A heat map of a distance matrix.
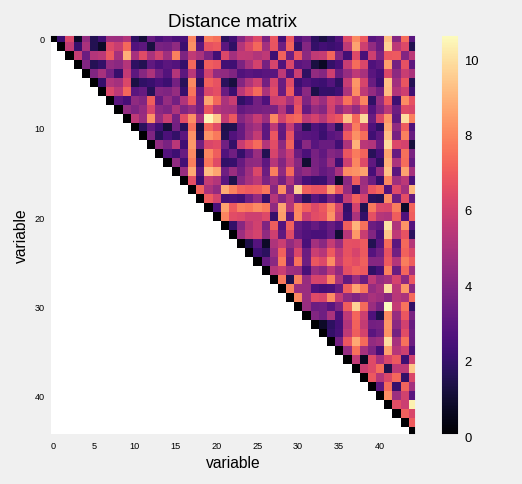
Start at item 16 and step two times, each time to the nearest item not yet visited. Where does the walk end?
22
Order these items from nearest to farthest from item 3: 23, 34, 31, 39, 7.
34, 39, 31, 23, 7
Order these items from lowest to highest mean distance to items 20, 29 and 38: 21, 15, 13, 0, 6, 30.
6, 13, 0, 21, 30, 15
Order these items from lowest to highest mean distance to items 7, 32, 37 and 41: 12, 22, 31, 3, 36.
3, 31, 36, 22, 12
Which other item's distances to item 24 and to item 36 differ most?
38
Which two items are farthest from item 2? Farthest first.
9, 15
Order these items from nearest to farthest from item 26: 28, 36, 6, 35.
35, 6, 28, 36
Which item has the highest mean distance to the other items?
41
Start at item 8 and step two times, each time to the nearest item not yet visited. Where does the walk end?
31
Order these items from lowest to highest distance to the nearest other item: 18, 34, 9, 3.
3, 18, 34, 9
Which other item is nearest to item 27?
29
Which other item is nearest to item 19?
43
